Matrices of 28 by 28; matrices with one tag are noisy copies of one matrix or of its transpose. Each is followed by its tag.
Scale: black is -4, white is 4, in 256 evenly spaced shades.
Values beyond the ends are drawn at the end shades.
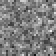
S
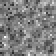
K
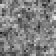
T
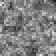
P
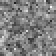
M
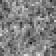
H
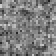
T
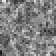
P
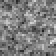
H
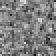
S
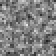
S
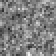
K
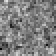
T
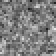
K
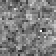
H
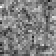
T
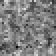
T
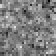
T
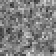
K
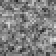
H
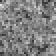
T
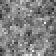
H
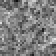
H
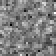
S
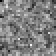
T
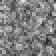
S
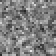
S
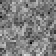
H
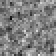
K
